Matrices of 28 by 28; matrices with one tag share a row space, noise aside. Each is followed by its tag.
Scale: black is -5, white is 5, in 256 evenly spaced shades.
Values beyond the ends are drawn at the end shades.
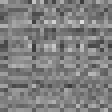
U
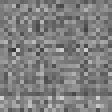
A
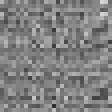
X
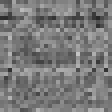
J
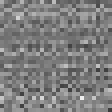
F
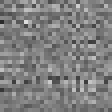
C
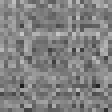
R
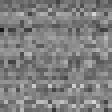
R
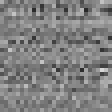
X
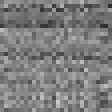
X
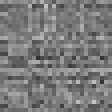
U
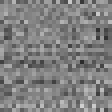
F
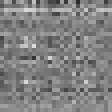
C
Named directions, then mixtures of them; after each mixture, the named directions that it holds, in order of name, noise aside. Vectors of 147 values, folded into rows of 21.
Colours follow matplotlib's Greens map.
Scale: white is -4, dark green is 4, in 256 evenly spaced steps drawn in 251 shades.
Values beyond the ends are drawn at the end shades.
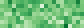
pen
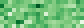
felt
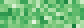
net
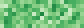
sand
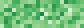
felt, sand.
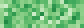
sand.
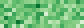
felt, sand.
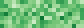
net, sand.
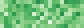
pen, sand.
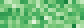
net.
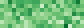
pen.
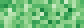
net, sand.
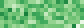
felt, net.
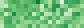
pen, sand.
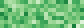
felt, net.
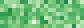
net.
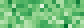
pen.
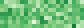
net.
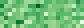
felt.
